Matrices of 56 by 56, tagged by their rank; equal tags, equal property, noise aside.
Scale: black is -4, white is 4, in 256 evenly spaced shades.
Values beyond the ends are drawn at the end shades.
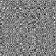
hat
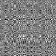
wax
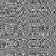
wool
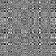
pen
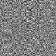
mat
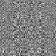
wool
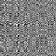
wool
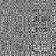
hat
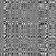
wax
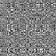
hat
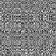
wool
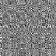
hat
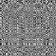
wool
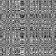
wax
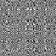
wool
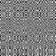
pen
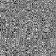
mat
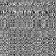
wool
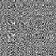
mat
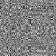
mat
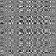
pen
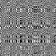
pen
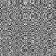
wool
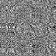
mat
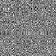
mat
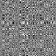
hat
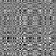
pen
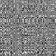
mat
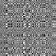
wool
